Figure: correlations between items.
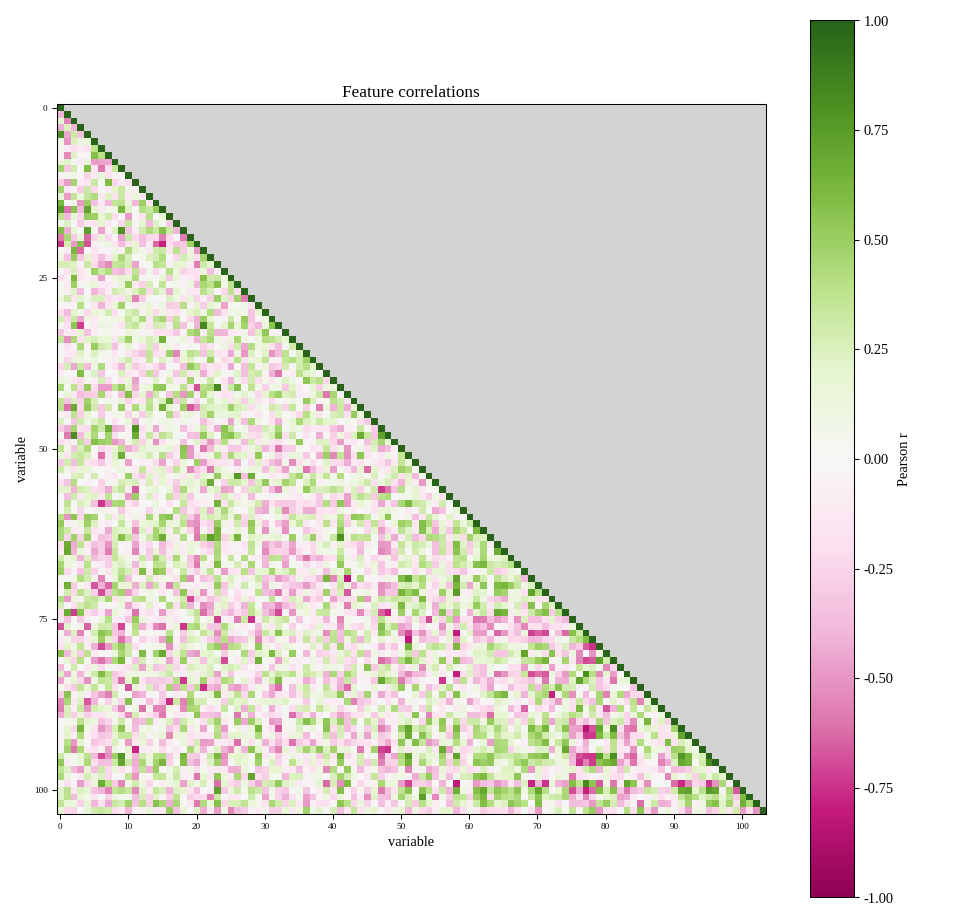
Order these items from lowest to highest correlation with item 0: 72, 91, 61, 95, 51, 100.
91, 51, 100, 95, 72, 61
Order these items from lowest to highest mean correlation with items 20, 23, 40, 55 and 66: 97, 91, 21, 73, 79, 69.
73, 69, 97, 91, 21, 79
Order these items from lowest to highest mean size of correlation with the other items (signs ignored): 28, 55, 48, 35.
35, 55, 28, 48
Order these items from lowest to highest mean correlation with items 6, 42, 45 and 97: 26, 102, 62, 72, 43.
72, 26, 62, 102, 43
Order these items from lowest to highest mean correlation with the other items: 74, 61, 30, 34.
30, 74, 34, 61
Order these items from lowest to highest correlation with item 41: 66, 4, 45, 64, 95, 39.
39, 64, 45, 66, 4, 95
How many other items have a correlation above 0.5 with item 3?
4
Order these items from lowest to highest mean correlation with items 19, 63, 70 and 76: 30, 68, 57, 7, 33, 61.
7, 57, 61, 68, 30, 33
